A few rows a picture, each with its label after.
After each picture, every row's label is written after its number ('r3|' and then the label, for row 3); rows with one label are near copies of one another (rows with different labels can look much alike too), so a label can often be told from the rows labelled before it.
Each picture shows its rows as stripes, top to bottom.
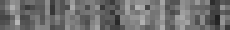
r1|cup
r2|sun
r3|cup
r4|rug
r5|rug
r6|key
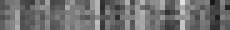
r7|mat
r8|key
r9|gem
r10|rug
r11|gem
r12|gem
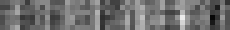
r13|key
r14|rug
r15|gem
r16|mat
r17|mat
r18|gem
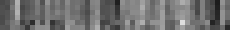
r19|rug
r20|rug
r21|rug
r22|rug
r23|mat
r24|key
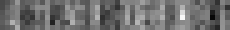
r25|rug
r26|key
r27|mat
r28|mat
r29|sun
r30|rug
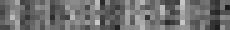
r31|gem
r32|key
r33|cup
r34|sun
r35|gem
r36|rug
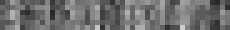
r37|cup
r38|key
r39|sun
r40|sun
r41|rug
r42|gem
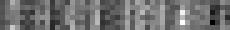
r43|sun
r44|cup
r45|mat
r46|key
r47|mat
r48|sun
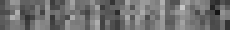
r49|cup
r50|mat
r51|rug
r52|sun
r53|key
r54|key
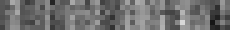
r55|sun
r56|rug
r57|gem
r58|cup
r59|mat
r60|cup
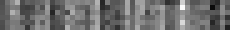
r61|gem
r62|mat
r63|sun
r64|key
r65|mat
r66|key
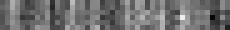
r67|sun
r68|sun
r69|cup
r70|mat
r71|cup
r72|key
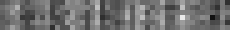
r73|key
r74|gem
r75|sun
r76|mat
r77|key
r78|sun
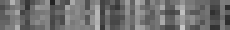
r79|sun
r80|key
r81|gem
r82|key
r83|key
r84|gem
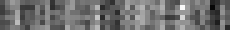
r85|cup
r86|mat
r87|rug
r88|gem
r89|rug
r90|key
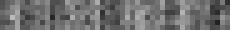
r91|key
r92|cup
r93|gem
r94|sun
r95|rug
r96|gem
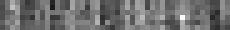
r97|sun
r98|sun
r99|rug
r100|mat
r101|gem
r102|cup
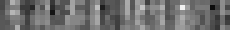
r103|sun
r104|mat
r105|sun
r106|key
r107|key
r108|rug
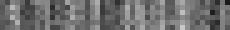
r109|key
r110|sun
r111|mat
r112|sun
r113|rug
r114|mat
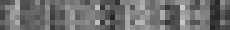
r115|rug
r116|gem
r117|cup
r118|cup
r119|gem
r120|cup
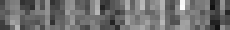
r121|mat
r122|mat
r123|key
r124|cup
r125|cup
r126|rug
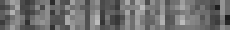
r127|sun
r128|rug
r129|sun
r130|key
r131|key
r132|sun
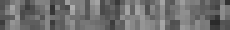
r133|key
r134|sun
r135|sun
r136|rug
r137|cup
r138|cup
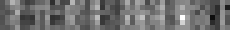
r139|sun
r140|key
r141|rug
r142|mat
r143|mat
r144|rug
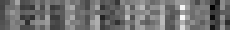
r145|rug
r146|mat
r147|cup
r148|mat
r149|key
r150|mat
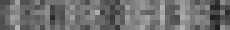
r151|rug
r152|cup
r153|key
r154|cup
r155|cup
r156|rug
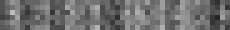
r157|cup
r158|key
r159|sun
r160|rug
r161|cup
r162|key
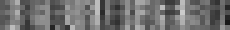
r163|gem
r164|key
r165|gem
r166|key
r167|key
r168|sun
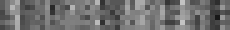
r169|gem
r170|sun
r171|cup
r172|rug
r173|gem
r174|rug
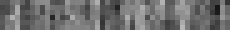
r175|key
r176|rug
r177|rug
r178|sun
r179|gem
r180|gem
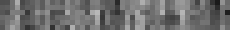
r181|rug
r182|rug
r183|key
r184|gem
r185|gem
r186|sun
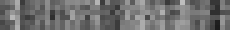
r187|gem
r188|rug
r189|cup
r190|sun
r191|rug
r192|rug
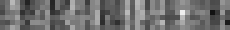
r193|sun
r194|sun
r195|mat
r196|gem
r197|key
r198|sun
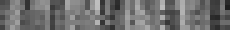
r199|key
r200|key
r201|gem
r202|cup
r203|gem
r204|cup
